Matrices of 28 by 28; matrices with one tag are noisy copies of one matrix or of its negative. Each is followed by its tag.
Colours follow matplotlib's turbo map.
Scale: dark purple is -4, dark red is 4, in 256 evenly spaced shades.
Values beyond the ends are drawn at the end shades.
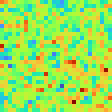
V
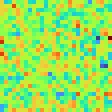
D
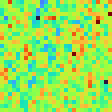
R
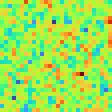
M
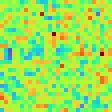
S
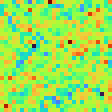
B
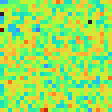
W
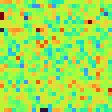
W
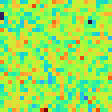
W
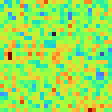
S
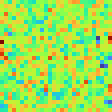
D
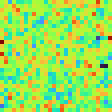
D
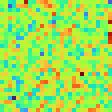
M
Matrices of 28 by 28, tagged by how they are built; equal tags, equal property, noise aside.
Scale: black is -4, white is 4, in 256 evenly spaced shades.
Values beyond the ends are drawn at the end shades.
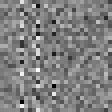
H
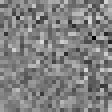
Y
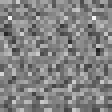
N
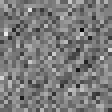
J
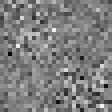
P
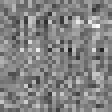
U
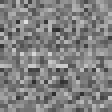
N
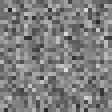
N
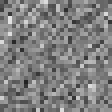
J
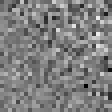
Y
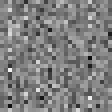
H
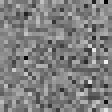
H
